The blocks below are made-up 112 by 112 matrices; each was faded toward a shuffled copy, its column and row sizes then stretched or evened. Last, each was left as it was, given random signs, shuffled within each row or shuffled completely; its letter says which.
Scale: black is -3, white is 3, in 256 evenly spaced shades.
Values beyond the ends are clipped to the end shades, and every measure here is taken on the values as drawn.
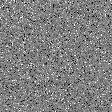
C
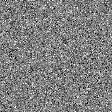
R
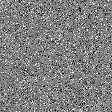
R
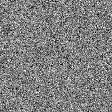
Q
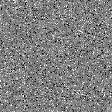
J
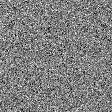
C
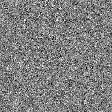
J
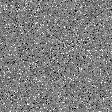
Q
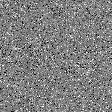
Q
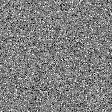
Q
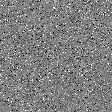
C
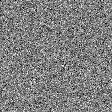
C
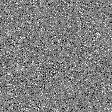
Q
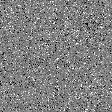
R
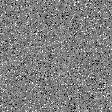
R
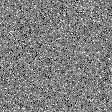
C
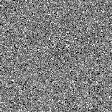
J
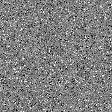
R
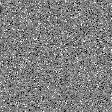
J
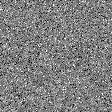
C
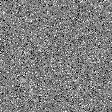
R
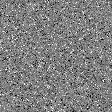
C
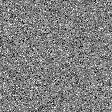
C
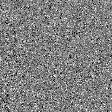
R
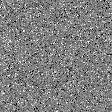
Q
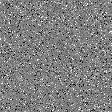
J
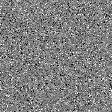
J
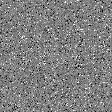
R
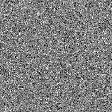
J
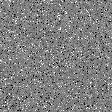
Q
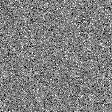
R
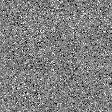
R
